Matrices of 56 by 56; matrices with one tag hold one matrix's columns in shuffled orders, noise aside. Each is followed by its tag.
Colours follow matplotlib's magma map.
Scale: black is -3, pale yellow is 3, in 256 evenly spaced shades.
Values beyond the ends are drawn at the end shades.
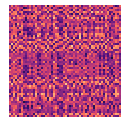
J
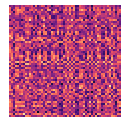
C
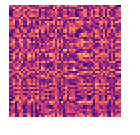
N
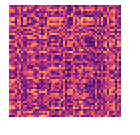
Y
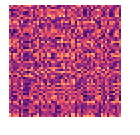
N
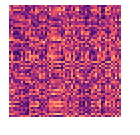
C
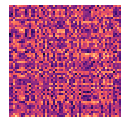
N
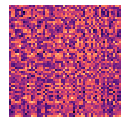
N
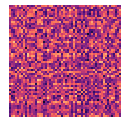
N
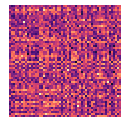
C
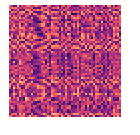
J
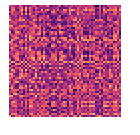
C
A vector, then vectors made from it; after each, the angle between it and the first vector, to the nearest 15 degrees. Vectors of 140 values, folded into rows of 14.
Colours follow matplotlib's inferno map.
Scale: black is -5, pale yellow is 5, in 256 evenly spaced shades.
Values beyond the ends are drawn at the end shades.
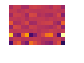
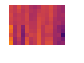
105 degrees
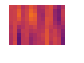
90 degrees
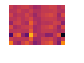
150 degrees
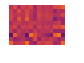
135 degrees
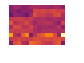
45 degrees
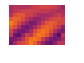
75 degrees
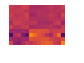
135 degrees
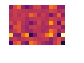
30 degrees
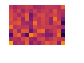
135 degrees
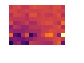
45 degrees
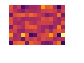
45 degrees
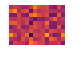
60 degrees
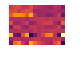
30 degrees
